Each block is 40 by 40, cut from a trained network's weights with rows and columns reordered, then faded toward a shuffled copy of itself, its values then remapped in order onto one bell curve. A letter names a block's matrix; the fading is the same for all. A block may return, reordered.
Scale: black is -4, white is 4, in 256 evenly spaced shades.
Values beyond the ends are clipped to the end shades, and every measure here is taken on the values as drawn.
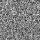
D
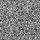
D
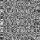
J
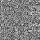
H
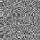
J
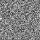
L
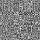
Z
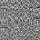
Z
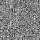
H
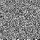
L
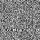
H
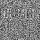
H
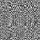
J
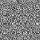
Z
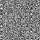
Z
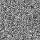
D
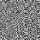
J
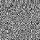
Z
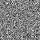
D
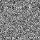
D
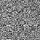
L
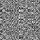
J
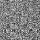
H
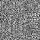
H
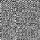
Z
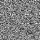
D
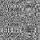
J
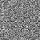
L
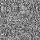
H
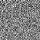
L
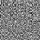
J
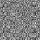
J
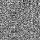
H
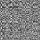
J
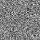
L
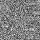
D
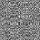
J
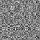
Z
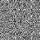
L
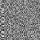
J
